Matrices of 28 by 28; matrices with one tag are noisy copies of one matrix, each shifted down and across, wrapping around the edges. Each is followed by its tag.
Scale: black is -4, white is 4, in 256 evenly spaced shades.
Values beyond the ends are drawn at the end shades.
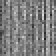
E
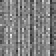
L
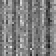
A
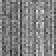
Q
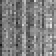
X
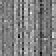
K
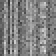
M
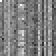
M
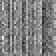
L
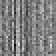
E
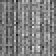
Q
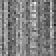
M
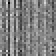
E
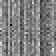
L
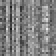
M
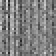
E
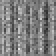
A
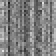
X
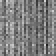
Q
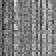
K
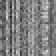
M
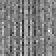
E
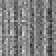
A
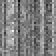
X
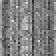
X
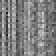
M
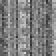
X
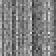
L
